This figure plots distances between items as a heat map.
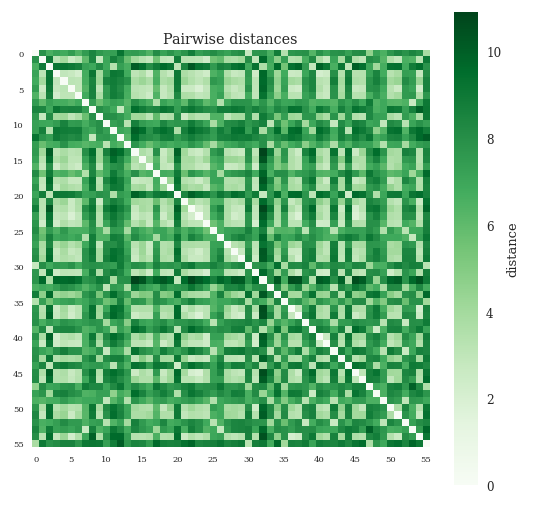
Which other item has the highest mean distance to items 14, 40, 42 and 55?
32
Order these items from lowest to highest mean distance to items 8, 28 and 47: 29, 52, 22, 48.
29, 22, 48, 52
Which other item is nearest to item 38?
52
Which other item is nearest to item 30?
0
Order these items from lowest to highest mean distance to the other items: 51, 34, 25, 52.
51, 34, 25, 52
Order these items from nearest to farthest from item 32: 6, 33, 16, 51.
33, 16, 6, 51
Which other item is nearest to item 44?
20
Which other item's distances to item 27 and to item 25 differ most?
42
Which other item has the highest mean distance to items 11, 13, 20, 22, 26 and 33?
55
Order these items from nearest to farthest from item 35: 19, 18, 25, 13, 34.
13, 25, 19, 18, 34
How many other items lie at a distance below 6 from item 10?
8
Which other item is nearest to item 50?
31
